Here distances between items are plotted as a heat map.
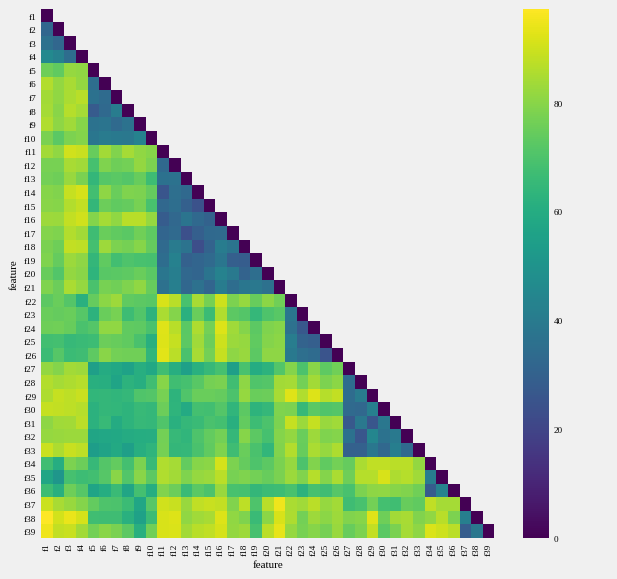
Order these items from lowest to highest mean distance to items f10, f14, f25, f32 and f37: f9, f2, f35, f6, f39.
f9, f6, f39, f2, f35
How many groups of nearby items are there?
7
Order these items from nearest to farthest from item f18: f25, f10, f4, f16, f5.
f16, f5, f10, f25, f4
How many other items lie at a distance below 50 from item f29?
6
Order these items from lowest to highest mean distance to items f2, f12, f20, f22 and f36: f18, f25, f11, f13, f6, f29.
f13, f18, f11, f25, f6, f29
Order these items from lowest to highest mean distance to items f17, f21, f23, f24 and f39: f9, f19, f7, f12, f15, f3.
f19, f15, f12, f9, f7, f3
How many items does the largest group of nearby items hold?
11
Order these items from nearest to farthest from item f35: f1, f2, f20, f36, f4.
f36, f2, f1, f4, f20
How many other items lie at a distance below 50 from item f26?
4
